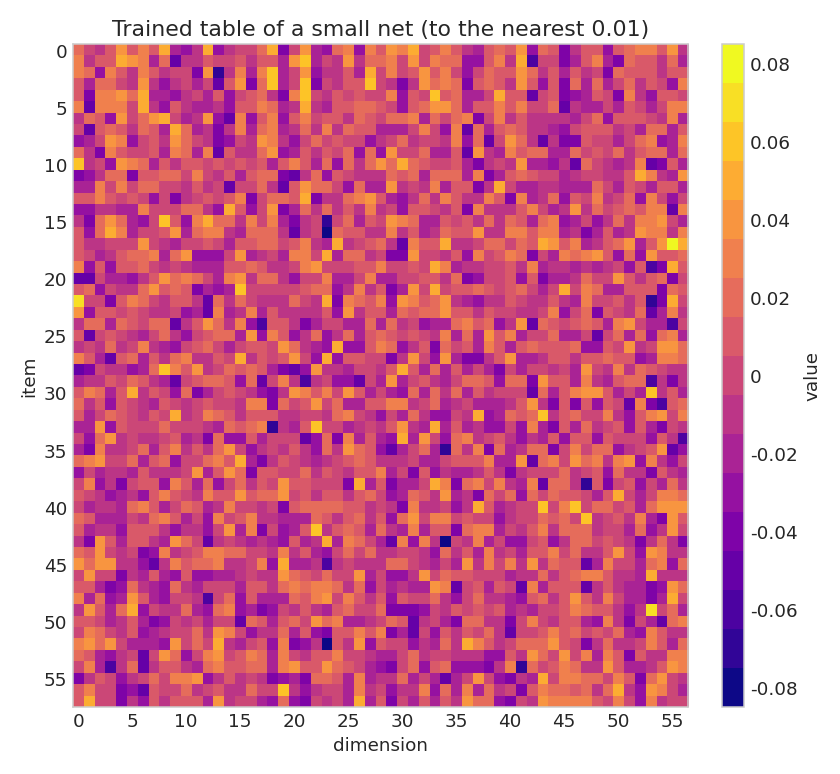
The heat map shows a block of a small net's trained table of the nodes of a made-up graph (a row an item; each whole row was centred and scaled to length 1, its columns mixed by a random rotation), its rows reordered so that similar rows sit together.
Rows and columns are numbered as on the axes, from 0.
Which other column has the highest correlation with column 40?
31
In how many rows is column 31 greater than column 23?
25
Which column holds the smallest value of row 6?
14
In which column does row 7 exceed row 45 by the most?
23
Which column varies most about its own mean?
53
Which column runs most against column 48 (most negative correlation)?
16
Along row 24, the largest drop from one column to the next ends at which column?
42
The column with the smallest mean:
29
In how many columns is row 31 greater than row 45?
23
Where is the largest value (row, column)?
17, 55
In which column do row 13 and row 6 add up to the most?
21
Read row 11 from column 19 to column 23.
-0.04 -0.05 -0.01 0.02 -0.03
